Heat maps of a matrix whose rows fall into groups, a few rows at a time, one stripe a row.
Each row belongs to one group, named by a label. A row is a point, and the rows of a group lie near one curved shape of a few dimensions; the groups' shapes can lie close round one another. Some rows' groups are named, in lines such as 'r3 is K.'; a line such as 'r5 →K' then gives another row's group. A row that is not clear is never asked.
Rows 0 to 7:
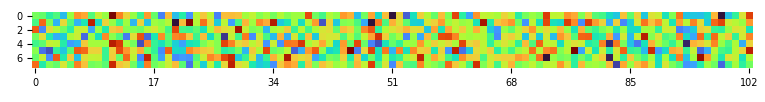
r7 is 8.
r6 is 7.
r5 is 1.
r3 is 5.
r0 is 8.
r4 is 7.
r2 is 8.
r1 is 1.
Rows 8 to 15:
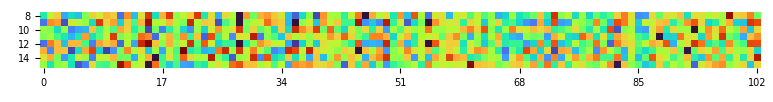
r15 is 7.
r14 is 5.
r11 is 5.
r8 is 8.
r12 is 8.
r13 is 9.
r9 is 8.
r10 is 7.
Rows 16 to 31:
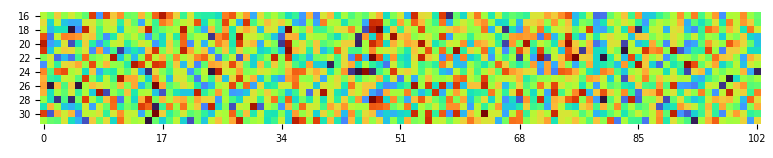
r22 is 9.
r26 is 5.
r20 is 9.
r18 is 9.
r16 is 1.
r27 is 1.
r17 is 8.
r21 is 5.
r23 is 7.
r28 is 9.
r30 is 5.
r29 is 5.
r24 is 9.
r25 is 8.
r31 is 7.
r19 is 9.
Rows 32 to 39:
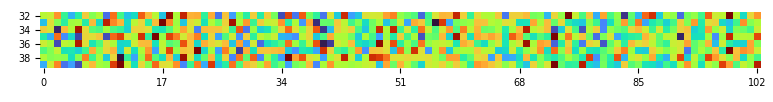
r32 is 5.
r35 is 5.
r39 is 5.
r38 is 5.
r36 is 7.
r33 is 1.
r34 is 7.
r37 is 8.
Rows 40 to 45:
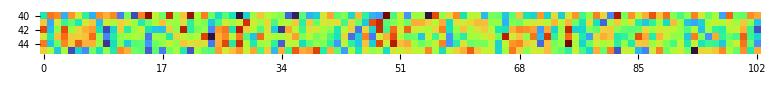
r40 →8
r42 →9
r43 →9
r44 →9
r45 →7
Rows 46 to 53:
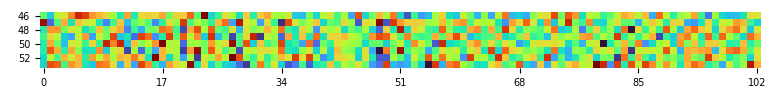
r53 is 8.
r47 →9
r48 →1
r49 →5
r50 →1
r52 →7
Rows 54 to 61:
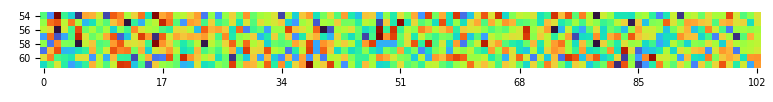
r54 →5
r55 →1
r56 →7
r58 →5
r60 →5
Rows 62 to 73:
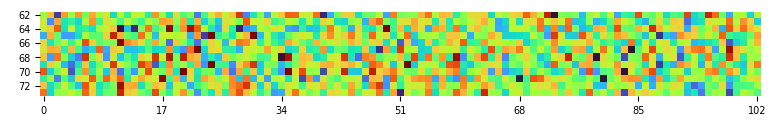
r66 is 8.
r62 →7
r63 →8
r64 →8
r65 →5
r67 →1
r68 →5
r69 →5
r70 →5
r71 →1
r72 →8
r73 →8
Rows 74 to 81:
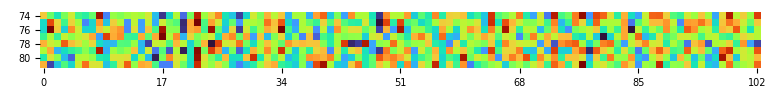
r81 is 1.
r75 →1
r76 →1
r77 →1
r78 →9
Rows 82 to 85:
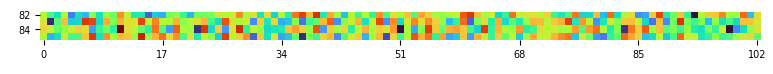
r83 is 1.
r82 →7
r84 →8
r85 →1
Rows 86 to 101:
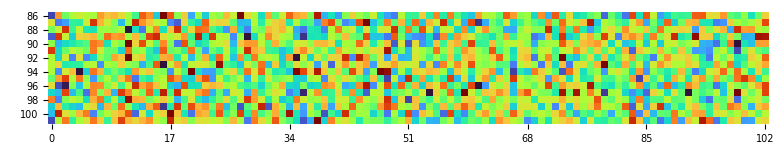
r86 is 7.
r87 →1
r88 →8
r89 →8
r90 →8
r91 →8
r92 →5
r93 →5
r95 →1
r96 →1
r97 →5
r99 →5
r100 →1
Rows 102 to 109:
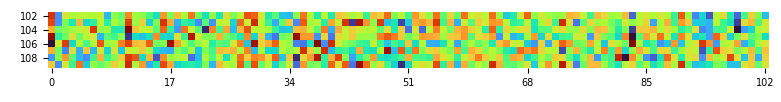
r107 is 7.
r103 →5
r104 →8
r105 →5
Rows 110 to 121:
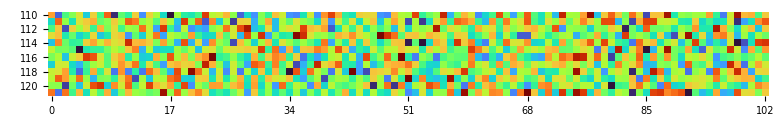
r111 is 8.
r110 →1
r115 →7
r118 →5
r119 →1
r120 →1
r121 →5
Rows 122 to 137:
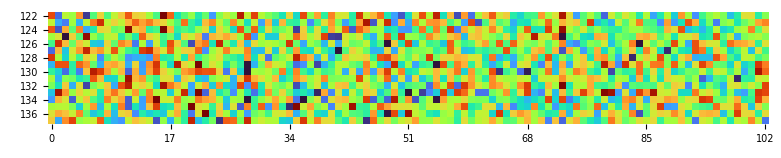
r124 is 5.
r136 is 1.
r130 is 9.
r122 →5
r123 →1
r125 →7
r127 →7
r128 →5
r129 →8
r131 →8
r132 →5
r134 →8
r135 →5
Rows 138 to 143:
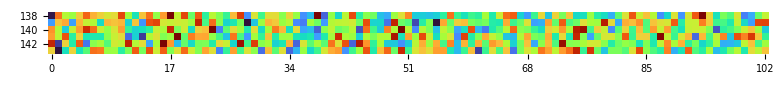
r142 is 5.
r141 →8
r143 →1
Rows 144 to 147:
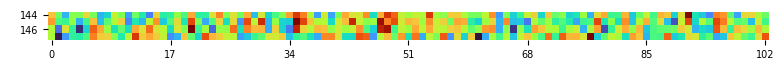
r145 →5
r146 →9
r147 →1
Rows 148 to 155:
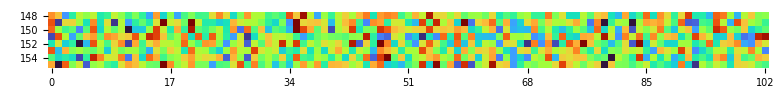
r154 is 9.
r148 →5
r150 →5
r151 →8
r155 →5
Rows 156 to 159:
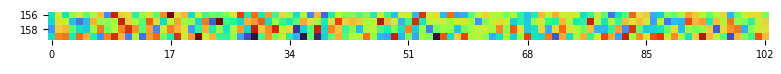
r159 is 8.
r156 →1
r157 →5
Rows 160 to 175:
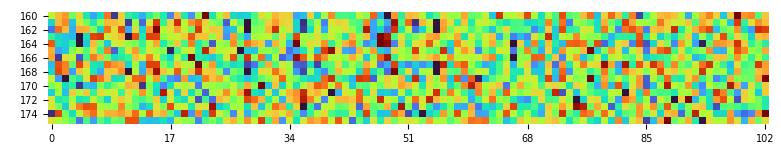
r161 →8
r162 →8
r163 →9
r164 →9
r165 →1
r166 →9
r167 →8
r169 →1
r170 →7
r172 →5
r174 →8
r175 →7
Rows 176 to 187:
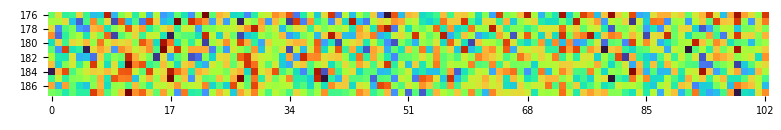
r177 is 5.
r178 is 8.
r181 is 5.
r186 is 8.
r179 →1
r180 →7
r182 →7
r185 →1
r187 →8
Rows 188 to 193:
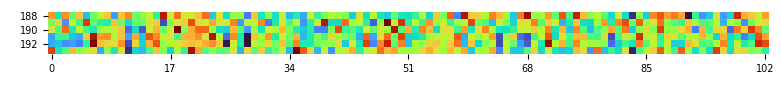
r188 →5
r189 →7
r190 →8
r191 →9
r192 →9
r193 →5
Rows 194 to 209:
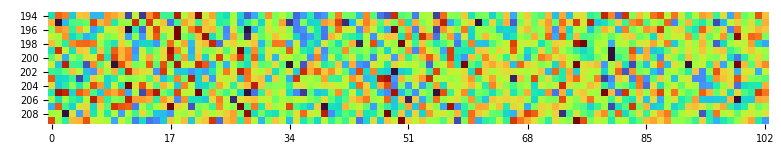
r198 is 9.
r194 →8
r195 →1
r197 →8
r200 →1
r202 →7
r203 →9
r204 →8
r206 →8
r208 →7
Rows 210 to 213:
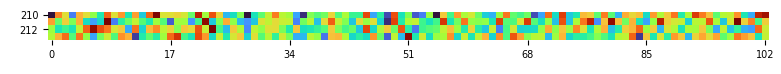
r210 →8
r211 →1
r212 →9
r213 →1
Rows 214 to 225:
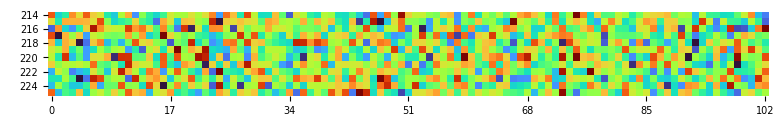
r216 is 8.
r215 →9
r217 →5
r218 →9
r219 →8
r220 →5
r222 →5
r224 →5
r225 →5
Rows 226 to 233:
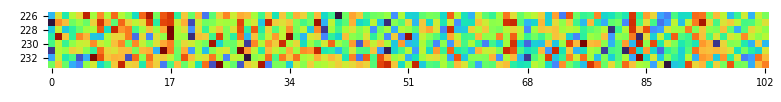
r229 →1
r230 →9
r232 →9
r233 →5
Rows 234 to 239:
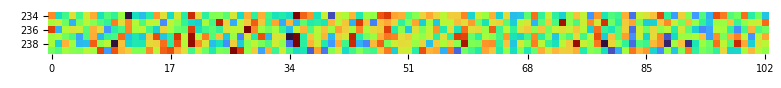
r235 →5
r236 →8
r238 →5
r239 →1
